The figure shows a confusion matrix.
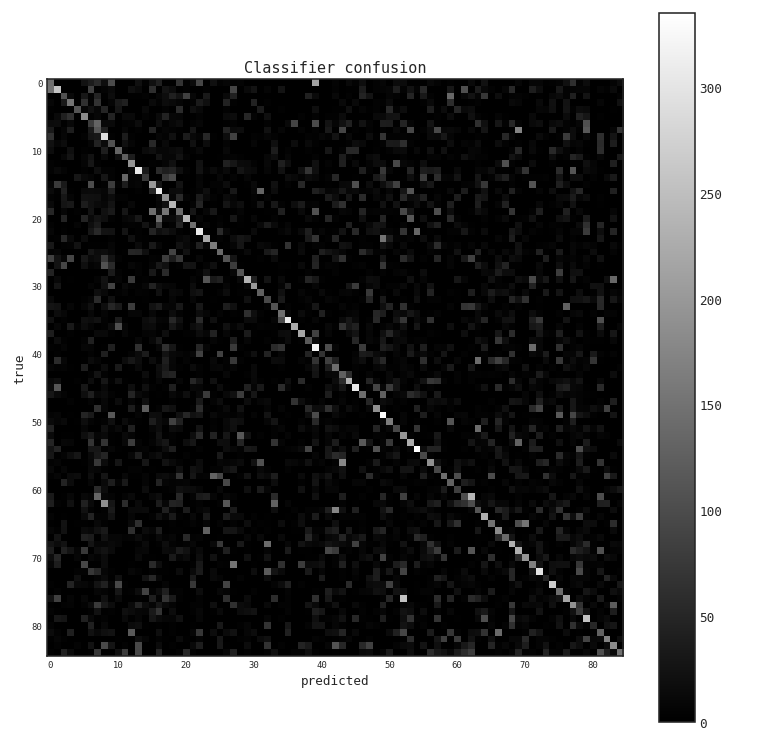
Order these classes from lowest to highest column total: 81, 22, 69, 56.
56, 69, 81, 22
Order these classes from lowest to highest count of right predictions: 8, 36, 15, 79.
15, 36, 79, 8
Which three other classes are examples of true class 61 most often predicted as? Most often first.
62, 7, 81
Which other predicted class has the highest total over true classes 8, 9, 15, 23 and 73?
49
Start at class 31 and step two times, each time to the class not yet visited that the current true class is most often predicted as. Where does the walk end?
36
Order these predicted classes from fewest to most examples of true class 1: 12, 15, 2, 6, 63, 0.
2, 12, 63, 15, 6, 0
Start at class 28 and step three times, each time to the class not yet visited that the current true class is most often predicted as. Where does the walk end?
11
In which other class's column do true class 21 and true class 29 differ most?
83
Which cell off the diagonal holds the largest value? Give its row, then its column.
76, 52
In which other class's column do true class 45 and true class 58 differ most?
24
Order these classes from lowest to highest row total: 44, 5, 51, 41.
5, 51, 44, 41
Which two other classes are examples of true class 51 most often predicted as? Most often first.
63, 54
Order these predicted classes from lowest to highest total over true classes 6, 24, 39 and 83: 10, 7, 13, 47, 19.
10, 19, 47, 7, 13
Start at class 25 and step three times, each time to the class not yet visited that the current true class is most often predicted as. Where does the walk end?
44
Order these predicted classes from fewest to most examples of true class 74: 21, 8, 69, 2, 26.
2, 69, 8, 21, 26
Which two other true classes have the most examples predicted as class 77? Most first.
13, 49
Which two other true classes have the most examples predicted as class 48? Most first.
54, 45
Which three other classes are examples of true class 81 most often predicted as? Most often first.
66, 12, 52
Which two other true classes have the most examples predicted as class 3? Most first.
26, 5
